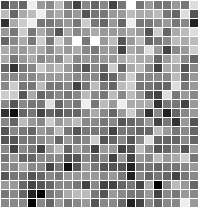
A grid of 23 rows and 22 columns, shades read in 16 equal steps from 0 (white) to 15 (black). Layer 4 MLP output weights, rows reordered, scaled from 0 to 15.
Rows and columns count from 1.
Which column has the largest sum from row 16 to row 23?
15
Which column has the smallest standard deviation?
12
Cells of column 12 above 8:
7
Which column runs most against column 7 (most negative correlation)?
14
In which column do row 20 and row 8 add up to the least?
13
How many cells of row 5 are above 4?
14
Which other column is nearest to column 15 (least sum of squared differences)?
4
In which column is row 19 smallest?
3
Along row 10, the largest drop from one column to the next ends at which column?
20
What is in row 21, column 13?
11
